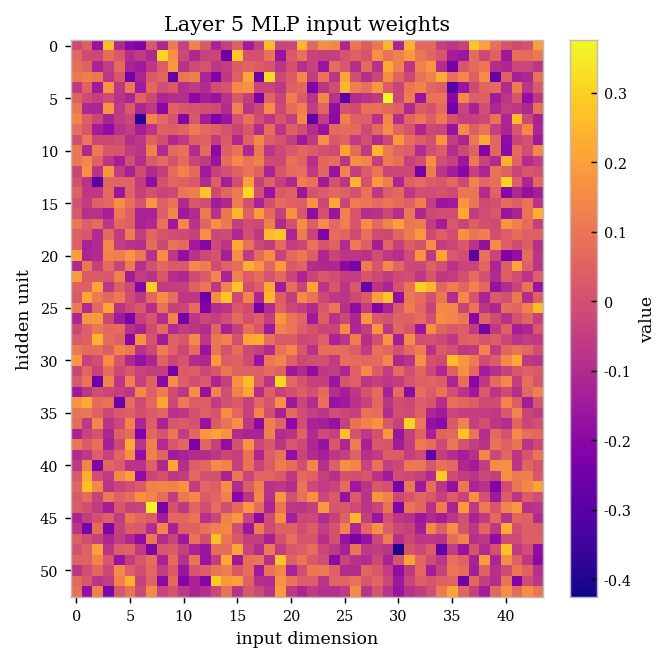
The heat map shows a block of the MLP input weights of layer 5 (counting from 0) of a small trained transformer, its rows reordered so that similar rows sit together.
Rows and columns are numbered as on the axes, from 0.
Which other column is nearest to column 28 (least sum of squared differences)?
21
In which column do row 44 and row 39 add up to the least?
33
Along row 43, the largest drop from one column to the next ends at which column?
15
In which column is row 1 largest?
8
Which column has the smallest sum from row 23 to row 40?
6
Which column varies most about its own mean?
40
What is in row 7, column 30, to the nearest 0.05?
-0.1
